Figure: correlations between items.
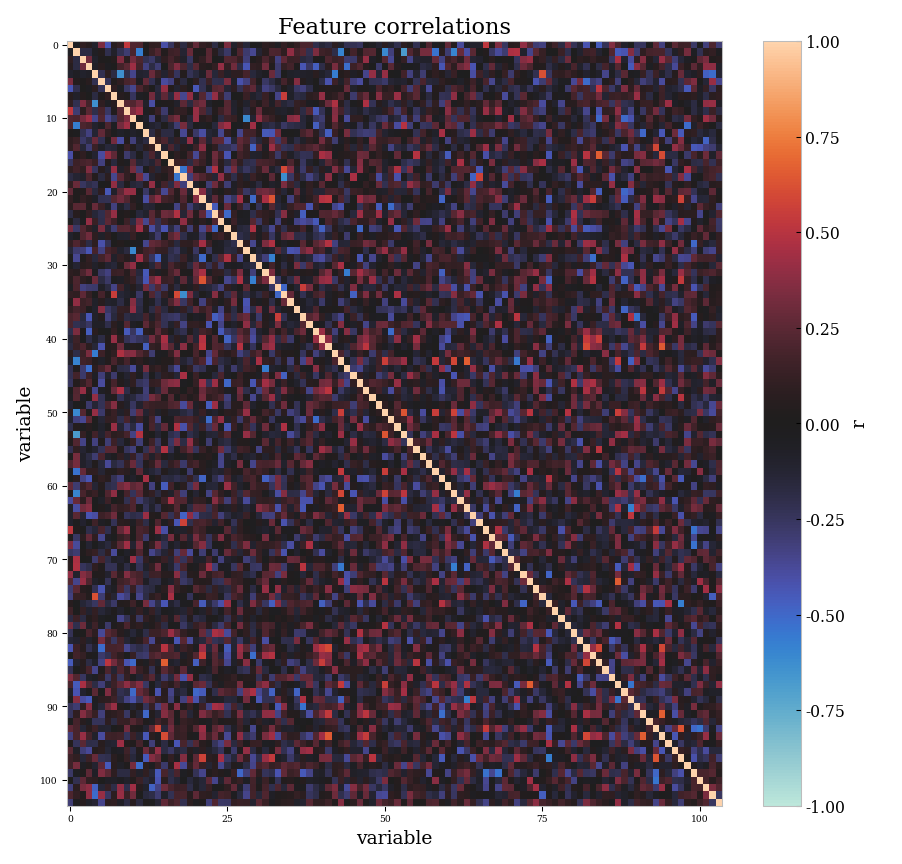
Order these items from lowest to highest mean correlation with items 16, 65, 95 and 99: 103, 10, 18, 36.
103, 10, 36, 18
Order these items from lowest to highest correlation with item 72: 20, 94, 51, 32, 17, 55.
51, 55, 20, 94, 32, 17
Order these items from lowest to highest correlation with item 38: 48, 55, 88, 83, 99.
99, 55, 48, 88, 83
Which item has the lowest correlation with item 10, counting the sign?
28
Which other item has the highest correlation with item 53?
50
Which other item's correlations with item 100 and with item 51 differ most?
22
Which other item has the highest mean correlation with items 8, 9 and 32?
21
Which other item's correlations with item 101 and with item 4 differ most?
8
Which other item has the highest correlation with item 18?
65
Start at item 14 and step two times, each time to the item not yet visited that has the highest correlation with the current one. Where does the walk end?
97
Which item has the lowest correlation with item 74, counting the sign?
5
